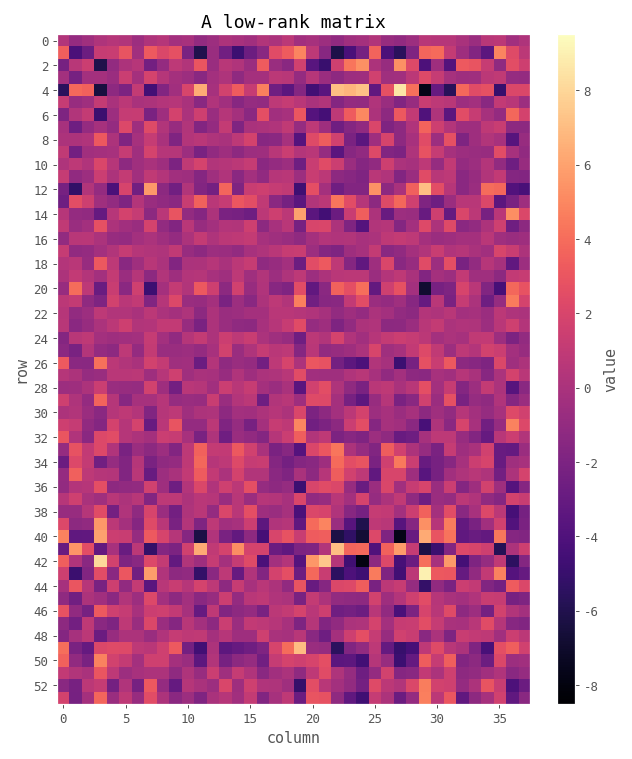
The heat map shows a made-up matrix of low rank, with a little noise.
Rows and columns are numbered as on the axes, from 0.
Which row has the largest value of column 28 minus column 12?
12
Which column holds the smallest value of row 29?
24
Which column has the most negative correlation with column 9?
15
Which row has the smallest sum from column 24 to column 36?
42
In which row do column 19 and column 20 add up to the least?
4
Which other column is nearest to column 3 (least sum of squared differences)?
31
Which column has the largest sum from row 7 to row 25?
29
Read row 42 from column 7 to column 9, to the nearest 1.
2 1 -3
